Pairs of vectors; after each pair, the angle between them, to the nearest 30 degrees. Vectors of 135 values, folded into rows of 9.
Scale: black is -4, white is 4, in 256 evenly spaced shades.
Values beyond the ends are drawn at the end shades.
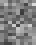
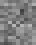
30 degrees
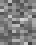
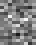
30 degrees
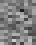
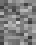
120 degrees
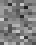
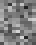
30 degrees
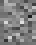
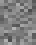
120 degrees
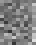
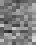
30 degrees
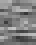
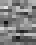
30 degrees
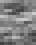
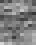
150 degrees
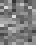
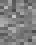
30 degrees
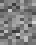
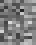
90 degrees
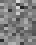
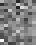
150 degrees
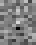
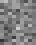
120 degrees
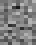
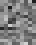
120 degrees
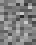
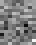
120 degrees
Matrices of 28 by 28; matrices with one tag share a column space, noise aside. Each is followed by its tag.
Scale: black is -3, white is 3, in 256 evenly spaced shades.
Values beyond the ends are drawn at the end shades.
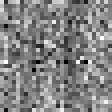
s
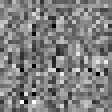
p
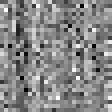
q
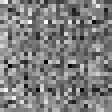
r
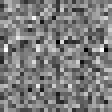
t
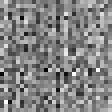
p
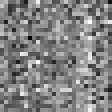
r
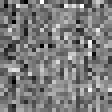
q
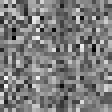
t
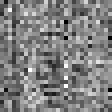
r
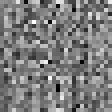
s
